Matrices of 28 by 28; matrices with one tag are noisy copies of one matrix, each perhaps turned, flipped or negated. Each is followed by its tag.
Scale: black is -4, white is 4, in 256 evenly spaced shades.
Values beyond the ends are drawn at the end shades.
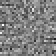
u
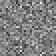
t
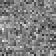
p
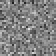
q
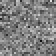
p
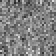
p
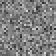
t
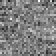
p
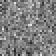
p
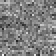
p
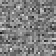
u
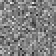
q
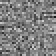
u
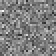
t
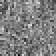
p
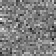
p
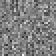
u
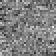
p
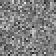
q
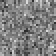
p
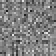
u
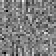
u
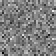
t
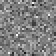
q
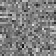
u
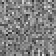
u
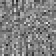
u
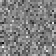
q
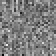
u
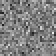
q
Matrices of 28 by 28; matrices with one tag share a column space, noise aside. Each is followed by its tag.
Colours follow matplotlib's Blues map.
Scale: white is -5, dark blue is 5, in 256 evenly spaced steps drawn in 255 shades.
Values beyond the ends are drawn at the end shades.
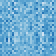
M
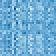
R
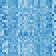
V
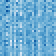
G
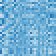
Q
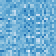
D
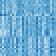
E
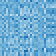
D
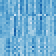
E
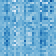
G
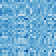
D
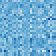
D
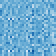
D
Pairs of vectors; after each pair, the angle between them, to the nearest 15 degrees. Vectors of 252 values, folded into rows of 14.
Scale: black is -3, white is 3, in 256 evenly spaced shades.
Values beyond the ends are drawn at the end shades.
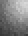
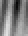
120 degrees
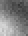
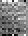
120 degrees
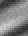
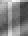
135 degrees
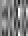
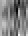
45 degrees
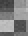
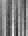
90 degrees
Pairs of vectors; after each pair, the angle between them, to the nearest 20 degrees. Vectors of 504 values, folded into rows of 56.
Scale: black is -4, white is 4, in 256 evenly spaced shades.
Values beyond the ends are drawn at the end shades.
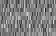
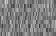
120 degrees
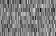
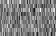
160 degrees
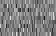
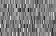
20 degrees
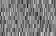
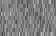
20 degrees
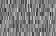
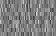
140 degrees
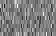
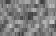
80 degrees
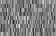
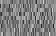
60 degrees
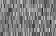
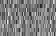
120 degrees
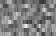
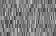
100 degrees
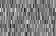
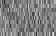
80 degrees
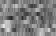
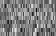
120 degrees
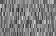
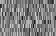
160 degrees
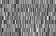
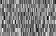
160 degrees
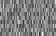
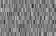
40 degrees
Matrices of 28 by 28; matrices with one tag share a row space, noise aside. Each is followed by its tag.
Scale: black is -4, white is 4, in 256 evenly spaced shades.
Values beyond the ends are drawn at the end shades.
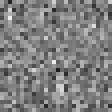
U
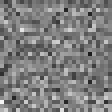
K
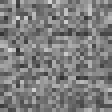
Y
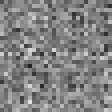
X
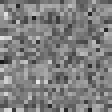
Y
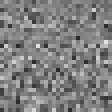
X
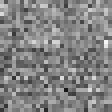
K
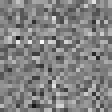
U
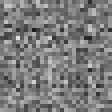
Y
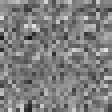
X
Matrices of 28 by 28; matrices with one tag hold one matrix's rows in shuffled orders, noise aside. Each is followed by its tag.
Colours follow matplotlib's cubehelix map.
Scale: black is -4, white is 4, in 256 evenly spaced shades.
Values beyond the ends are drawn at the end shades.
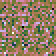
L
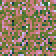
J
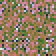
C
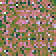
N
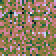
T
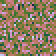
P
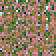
C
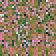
C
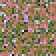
L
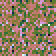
J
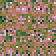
N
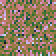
P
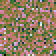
P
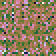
L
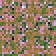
J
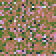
T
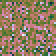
J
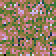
P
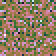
P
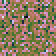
L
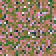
N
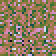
T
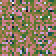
J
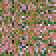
J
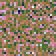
P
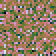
P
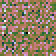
L
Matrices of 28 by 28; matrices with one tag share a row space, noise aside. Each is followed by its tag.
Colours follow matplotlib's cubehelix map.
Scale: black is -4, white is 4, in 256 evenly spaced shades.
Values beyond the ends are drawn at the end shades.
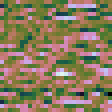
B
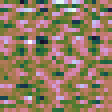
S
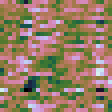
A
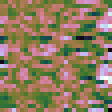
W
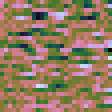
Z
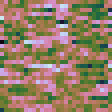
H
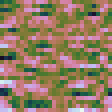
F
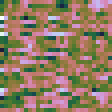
H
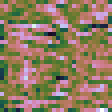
H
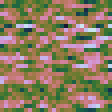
B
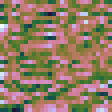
H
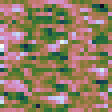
H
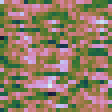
H
